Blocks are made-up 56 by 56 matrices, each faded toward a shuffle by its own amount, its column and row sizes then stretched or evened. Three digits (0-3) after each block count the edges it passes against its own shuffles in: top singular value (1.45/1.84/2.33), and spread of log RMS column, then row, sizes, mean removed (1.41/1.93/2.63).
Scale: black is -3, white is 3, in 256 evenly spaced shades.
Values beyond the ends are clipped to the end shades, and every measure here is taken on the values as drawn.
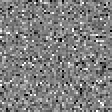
1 1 1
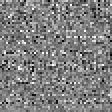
0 1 3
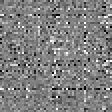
1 2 3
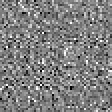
2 0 1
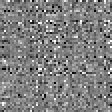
2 2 3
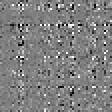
2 3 2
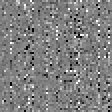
1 3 0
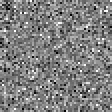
0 0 0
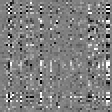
3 3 2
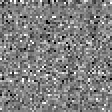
0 0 2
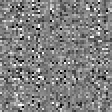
1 3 2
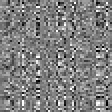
3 3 1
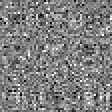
2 0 1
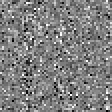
0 2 0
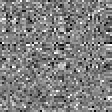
2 0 2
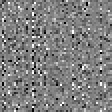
2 3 0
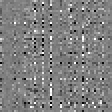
2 3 2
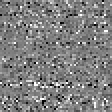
0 1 3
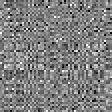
3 0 1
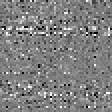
1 2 3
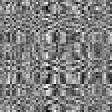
3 3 1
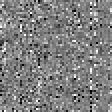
0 3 0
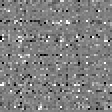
0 1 3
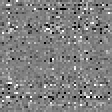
1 2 3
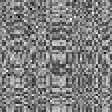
3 2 0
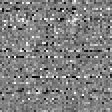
1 0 3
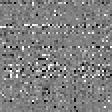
2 1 3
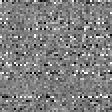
1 0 3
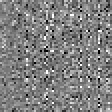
2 3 1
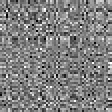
3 1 2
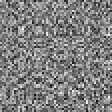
2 1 0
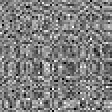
3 0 1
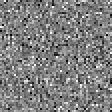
1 0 0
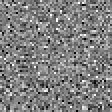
2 0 0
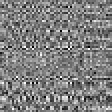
3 0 3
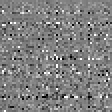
1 2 3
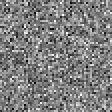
1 1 0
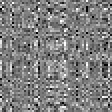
3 3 0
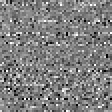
0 0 3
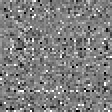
1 1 2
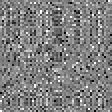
3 1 1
